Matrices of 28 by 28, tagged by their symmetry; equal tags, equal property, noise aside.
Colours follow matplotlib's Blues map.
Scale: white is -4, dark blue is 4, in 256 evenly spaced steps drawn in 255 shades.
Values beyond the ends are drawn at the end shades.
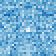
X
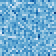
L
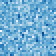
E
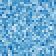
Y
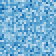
Y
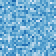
Y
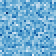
X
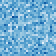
Y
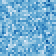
Y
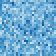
X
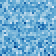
X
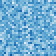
E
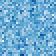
E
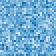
X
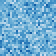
E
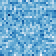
X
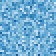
X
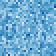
Y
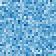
E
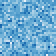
L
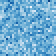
E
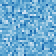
E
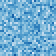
Y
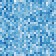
Y
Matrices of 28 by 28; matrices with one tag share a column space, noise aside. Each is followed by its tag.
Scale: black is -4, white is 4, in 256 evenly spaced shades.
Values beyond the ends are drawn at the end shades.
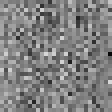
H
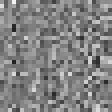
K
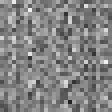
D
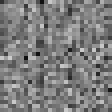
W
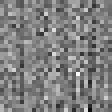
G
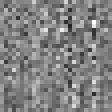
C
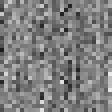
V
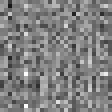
K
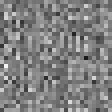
V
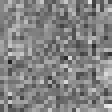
W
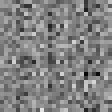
K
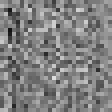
C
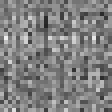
V
